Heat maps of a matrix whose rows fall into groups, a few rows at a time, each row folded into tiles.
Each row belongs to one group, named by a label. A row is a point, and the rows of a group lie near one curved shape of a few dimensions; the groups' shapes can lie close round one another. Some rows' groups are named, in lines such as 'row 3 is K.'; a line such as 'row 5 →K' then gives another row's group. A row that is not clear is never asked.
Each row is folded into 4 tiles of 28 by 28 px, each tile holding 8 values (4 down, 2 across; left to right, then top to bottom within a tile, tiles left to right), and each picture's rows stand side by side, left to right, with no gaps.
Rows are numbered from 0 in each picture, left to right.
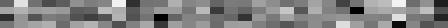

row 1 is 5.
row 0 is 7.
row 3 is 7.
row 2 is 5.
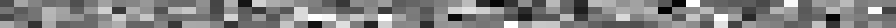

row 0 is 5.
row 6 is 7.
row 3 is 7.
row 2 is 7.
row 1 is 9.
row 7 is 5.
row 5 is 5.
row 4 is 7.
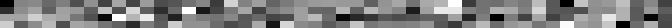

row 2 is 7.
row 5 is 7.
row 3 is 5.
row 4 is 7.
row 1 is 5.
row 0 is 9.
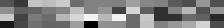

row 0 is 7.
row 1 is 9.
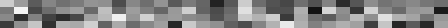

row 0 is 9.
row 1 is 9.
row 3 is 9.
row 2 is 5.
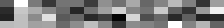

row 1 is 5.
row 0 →7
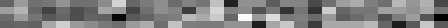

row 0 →5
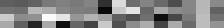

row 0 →9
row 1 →7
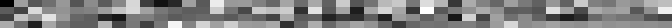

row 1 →7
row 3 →5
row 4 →5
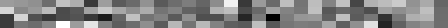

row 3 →7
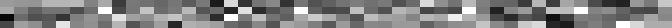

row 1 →9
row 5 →7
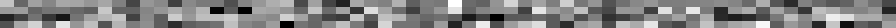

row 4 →5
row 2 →7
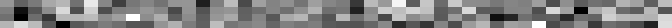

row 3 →7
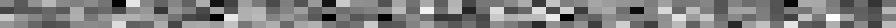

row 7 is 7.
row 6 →9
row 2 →9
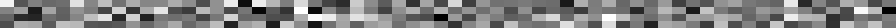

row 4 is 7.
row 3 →9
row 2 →7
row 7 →5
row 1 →5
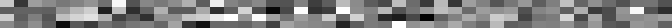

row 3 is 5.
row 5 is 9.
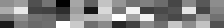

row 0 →7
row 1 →5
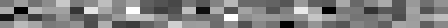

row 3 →7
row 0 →5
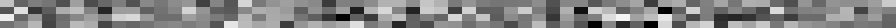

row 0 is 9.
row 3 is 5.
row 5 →9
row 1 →5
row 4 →9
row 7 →5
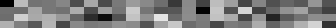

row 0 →9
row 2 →9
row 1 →7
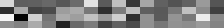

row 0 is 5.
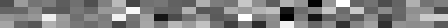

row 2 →5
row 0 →7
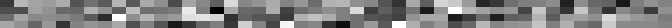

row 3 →7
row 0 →7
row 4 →7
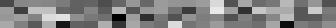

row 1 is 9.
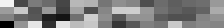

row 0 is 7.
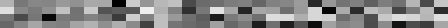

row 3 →9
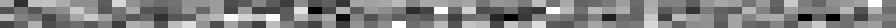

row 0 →7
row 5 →7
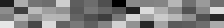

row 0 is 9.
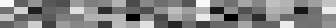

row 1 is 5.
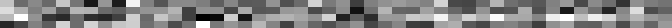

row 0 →5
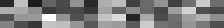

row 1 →5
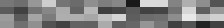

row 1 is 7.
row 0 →5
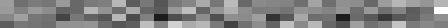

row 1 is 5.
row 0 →5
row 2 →5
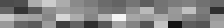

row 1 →9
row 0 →7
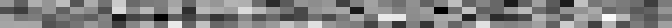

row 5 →7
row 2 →7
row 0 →7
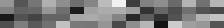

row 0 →9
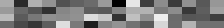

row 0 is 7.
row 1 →7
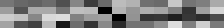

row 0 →9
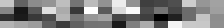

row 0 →5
